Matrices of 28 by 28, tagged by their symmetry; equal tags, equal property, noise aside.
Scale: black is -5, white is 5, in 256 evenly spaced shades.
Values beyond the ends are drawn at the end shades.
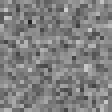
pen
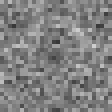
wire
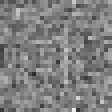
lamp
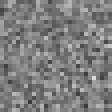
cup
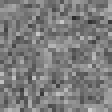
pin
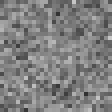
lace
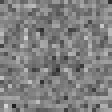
wire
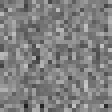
lamp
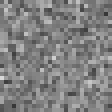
pin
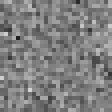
cup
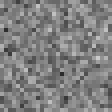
lace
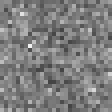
pen
